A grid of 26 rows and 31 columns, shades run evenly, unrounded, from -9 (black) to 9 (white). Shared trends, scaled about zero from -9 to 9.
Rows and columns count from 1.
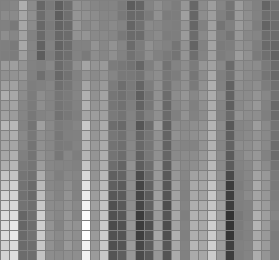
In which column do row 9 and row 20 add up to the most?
10
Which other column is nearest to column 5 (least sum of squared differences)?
22
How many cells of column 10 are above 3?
16
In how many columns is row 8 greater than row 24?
11
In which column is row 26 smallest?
26
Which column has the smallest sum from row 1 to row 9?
7
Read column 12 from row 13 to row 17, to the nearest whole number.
3 3 3 3 3
